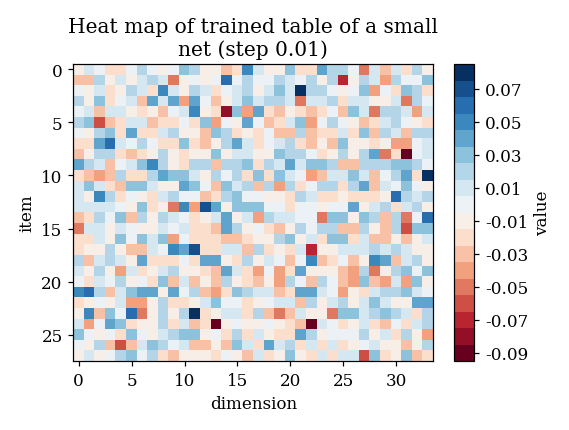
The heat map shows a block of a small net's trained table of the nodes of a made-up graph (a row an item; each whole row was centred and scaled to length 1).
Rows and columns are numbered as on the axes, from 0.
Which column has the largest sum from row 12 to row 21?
2
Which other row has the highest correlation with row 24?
20
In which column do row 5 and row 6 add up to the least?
22
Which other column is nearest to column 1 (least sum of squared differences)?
5
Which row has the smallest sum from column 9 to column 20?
24
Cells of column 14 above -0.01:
17
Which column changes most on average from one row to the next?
9
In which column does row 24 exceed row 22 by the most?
3
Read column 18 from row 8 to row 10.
-0.01 0.02 -0.02
